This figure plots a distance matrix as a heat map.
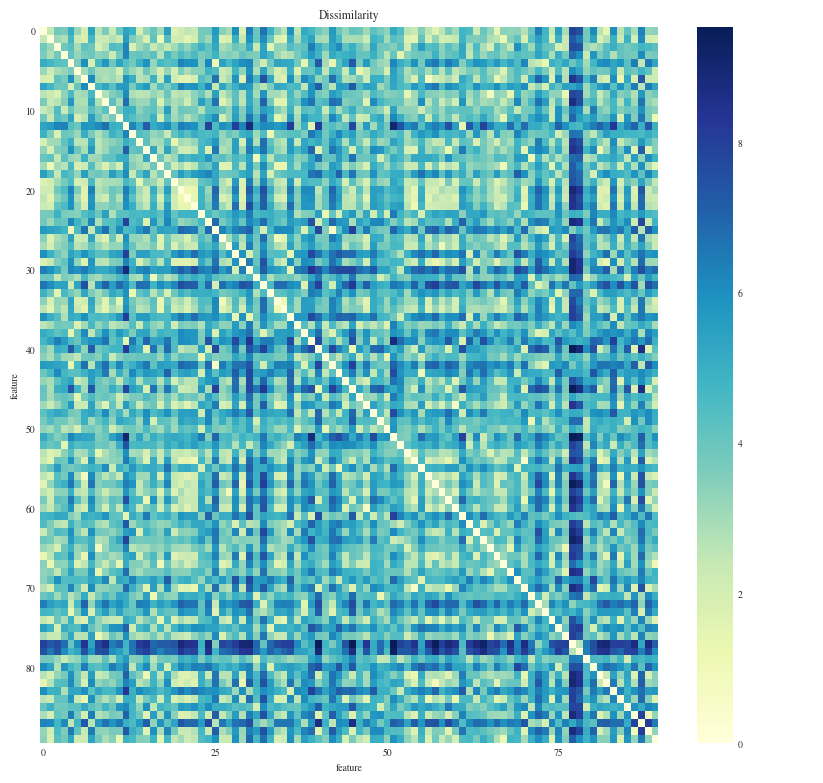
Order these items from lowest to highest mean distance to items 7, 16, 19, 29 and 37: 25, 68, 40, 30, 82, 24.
82, 68, 25, 24, 40, 30
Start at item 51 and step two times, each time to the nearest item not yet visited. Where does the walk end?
62
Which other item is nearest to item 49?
71
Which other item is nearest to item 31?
16
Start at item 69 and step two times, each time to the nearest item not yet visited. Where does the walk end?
43
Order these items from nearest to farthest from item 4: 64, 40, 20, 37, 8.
37, 8, 64, 20, 40
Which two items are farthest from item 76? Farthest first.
77, 78
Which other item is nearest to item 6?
56
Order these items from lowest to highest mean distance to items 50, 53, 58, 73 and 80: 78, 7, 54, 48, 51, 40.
7, 54, 48, 51, 40, 78
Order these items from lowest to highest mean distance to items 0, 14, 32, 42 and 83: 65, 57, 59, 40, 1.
1, 65, 57, 59, 40
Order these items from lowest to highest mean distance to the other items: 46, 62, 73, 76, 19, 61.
19, 76, 46, 62, 73, 61
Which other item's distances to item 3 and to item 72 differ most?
52
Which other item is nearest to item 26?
34
